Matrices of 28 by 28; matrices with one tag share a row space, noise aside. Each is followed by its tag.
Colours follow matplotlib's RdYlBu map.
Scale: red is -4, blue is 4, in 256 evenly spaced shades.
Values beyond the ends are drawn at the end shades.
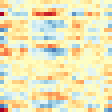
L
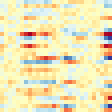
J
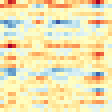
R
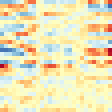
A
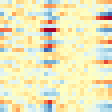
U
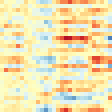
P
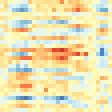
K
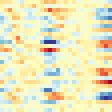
U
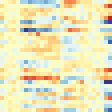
J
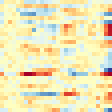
J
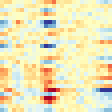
U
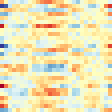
L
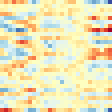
A
